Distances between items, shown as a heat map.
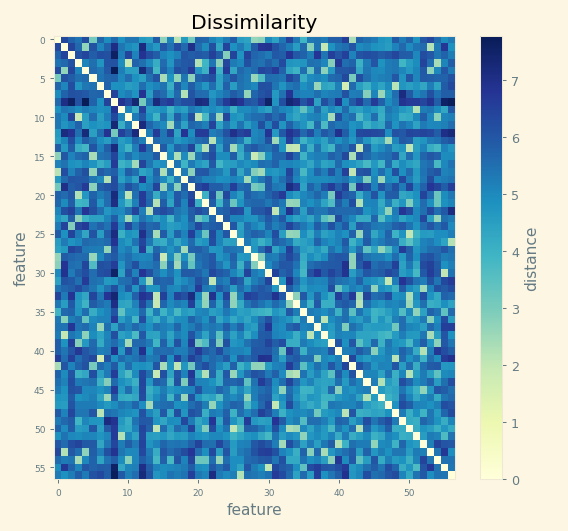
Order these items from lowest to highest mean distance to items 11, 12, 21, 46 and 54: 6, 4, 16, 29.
16, 6, 4, 29
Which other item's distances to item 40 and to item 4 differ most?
52
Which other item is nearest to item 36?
38
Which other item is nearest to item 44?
46
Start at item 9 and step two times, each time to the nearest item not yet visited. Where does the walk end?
35
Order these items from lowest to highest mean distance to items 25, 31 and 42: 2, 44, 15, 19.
15, 19, 44, 2
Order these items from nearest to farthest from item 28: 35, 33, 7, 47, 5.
5, 35, 47, 7, 33
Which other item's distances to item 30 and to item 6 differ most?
41
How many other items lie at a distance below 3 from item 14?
6
